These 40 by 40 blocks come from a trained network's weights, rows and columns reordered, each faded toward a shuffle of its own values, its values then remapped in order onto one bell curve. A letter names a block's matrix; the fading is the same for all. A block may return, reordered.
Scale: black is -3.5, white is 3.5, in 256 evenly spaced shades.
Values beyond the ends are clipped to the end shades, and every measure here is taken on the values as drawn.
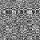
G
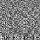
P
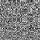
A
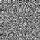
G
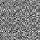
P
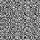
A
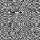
P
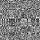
G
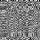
P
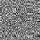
G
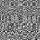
P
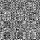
A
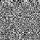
A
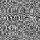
P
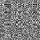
G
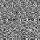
A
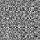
G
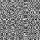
P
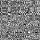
A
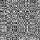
P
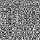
A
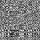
G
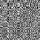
P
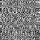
A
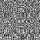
P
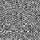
P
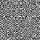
P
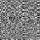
P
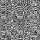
A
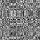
P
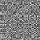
G
